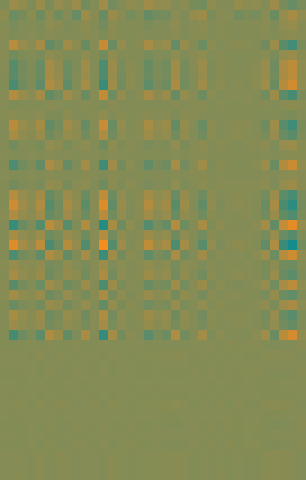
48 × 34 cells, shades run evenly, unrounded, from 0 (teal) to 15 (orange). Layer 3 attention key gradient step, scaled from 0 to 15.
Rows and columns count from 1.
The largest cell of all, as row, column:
25, 12
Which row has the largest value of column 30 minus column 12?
23
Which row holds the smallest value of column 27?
2
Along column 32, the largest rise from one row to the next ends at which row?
26
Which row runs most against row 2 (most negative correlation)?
1
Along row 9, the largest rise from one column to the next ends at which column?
13
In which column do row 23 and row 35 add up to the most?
33
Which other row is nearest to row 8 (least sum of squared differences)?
7
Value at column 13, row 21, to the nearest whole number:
5
